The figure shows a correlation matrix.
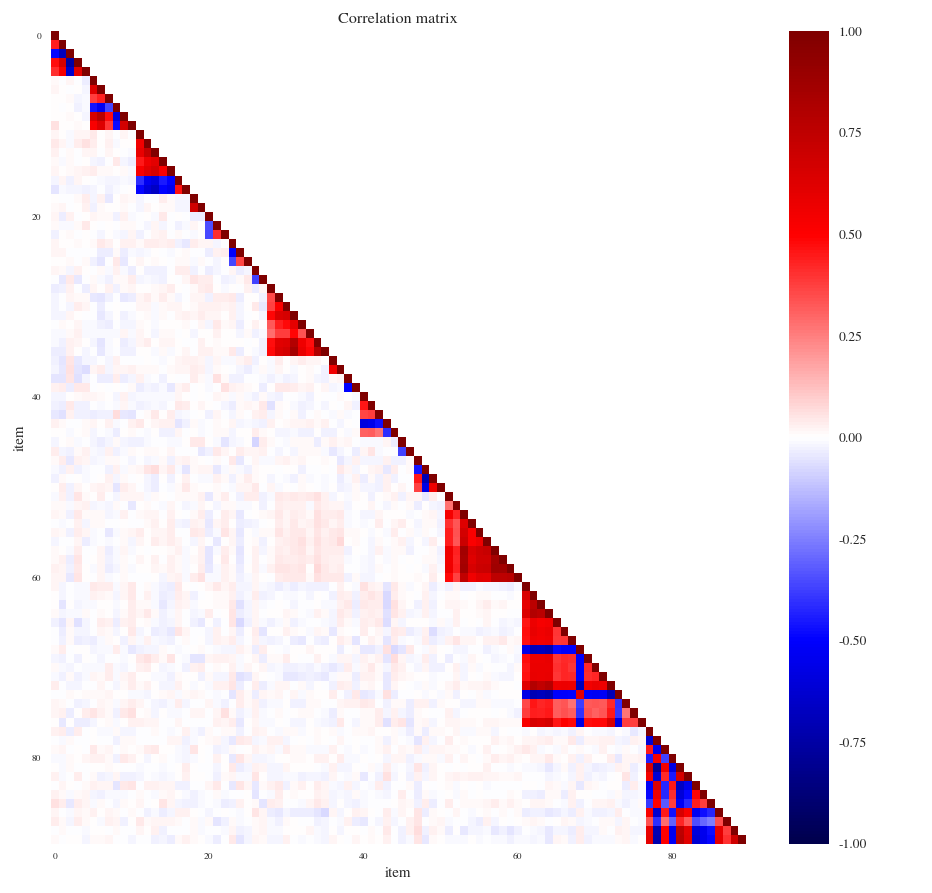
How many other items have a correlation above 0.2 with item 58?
9
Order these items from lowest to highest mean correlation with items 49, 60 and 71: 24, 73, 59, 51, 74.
73, 24, 74, 51, 59
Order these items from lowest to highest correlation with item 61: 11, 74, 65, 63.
11, 74, 65, 63
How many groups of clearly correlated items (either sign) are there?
16
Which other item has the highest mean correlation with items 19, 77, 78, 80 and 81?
18
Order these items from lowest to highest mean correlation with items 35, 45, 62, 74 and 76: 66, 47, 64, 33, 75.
47, 33, 75, 66, 64
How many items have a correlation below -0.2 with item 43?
4
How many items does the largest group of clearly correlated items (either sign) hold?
16
